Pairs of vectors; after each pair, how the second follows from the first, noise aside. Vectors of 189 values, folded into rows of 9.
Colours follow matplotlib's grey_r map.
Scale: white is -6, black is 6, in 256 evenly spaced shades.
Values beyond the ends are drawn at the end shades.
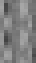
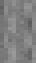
reversed, shrunk.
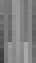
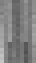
negated.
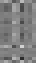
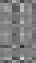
negated.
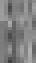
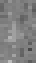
negated, partly zeroed.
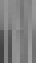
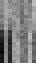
scaled up.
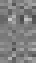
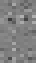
negated, partly zeroed.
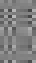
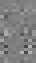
reversed, partly zeroed.
